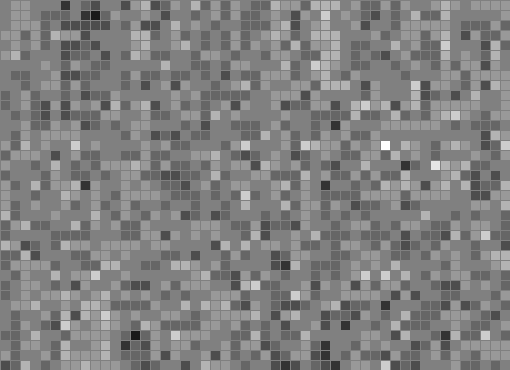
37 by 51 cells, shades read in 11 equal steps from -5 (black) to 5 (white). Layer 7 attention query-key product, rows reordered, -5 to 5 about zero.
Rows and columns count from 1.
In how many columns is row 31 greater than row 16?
17
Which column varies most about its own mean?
33
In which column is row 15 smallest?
49
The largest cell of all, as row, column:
15, 39
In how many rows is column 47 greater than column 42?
14
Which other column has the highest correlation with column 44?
6
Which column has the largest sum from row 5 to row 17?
45
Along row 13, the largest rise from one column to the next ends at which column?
35
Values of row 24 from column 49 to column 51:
3 -1 -1
